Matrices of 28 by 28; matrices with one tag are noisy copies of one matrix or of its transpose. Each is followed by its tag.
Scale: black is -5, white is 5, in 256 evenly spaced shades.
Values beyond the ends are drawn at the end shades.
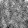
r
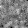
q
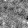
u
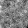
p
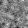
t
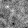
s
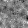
u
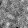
t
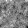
p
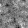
u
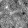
s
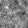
s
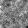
p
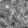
s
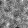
t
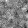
q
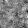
q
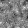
t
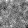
p
